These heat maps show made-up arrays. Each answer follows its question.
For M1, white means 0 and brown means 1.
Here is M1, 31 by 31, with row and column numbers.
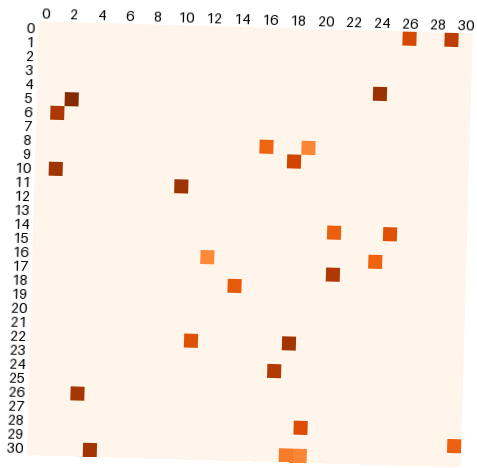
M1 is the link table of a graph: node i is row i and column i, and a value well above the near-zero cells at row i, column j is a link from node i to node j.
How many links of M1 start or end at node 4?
2
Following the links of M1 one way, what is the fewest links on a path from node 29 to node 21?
4
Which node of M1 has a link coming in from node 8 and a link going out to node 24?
node 16
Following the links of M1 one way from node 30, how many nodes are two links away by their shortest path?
2
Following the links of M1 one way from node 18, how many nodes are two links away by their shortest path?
2
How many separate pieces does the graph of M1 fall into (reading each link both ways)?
8
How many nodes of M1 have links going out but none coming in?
7
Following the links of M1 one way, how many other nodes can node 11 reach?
2
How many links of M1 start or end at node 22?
2
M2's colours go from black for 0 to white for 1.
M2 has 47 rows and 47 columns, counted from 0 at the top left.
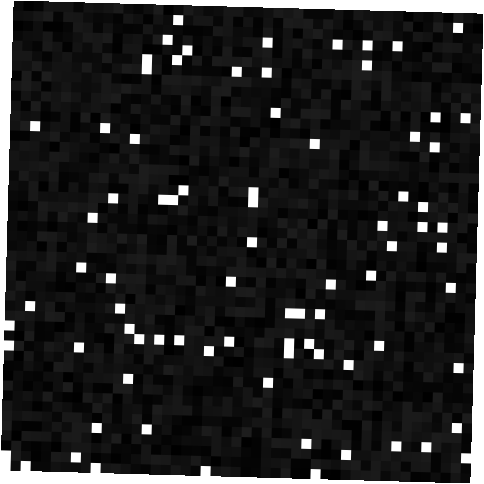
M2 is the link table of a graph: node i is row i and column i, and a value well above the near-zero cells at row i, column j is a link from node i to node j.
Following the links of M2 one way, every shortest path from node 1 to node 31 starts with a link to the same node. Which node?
node 44
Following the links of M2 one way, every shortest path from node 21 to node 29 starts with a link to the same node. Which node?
node 43
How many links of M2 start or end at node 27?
4
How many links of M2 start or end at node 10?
5
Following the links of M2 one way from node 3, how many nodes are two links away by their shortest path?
4
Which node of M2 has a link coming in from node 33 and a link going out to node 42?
node 13
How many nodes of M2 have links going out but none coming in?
11
